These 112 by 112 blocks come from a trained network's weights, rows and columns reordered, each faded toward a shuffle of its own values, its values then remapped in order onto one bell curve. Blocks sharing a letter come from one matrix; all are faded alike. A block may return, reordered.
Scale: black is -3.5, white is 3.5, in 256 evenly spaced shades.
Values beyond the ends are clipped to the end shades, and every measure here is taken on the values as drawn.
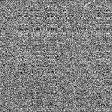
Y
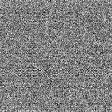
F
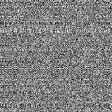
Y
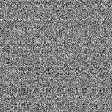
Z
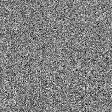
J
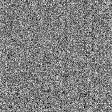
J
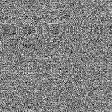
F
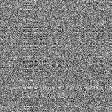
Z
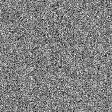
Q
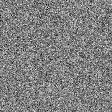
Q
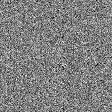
J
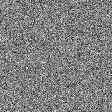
Q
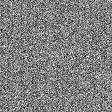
J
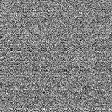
Z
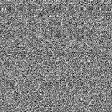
F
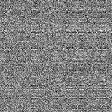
Y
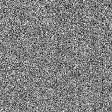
J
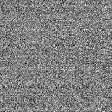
F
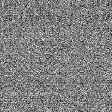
F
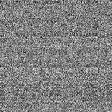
F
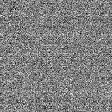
F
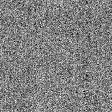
J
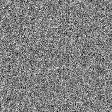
J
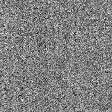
J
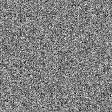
J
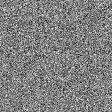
Q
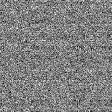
F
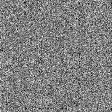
J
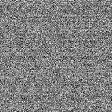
F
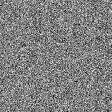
Q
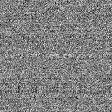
F
